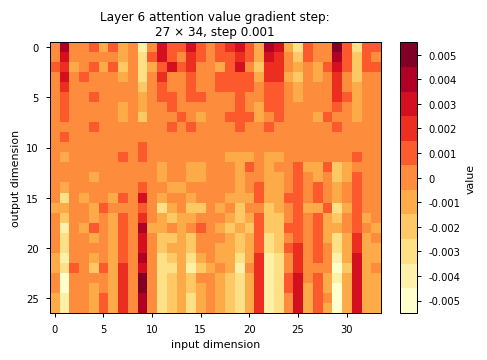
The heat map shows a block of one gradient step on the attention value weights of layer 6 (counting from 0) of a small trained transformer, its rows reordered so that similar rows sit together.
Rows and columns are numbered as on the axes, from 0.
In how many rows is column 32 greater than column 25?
6
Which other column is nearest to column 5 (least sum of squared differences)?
2
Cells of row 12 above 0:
3
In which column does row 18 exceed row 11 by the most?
9
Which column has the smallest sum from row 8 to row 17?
29
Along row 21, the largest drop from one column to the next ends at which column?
22
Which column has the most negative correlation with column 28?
27
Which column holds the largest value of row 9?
1
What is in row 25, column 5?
0.001
